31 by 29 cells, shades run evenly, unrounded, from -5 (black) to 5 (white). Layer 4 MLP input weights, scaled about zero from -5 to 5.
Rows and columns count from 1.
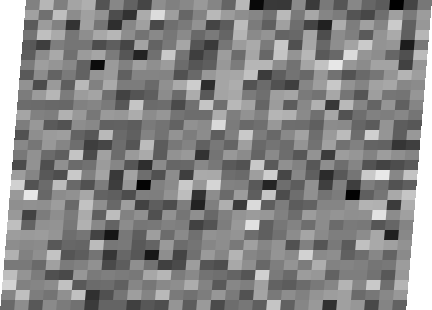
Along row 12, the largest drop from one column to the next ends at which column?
24
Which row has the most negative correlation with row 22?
1
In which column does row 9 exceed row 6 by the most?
13
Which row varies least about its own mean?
12
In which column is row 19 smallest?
10
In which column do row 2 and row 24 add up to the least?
8
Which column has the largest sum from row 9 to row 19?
15
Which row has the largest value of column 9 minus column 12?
11
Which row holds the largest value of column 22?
26
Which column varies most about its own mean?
27
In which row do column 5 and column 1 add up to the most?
29
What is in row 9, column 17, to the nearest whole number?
-2
